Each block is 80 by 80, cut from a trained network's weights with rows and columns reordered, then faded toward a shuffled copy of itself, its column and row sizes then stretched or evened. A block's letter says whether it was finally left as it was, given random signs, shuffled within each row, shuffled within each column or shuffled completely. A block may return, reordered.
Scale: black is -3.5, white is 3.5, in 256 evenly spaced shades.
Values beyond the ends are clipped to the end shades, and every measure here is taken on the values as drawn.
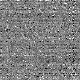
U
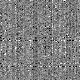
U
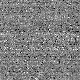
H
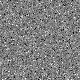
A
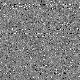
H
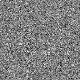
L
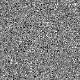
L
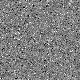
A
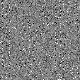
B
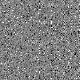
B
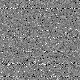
H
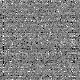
U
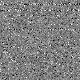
H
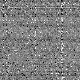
U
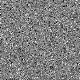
B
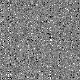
L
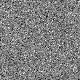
A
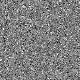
B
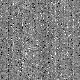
B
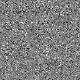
L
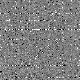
L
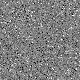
A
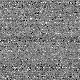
H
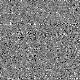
L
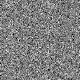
B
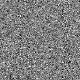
L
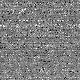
H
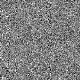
B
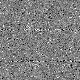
H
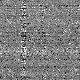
U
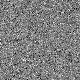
A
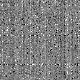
U
